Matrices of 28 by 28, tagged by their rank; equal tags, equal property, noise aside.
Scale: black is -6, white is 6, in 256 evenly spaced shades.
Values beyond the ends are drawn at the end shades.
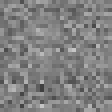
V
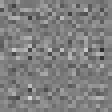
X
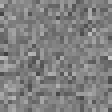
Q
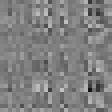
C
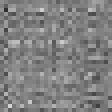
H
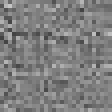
V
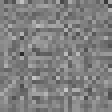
X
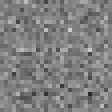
Q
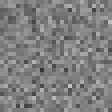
Q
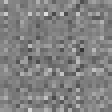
X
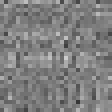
X
